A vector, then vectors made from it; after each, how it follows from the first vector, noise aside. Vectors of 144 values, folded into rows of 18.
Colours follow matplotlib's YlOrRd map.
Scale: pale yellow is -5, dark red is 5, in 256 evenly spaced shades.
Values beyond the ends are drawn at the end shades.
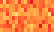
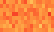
negated, shrunk.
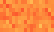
negated, shrunk.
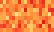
copied.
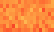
wrapped around, negated, shrunk.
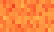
reversed, shrunk.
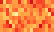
copied.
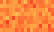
shrunk.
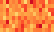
copied.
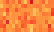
partly zeroed.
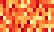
reversed, scaled up.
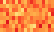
copied.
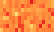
partly zeroed.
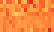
partly zeroed.
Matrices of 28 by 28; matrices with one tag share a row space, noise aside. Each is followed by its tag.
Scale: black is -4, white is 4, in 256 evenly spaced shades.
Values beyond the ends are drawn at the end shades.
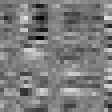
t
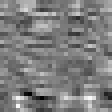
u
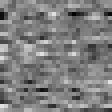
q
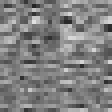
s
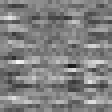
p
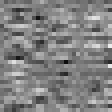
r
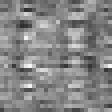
u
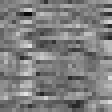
u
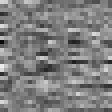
q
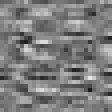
u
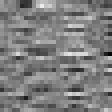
u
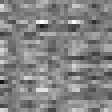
q
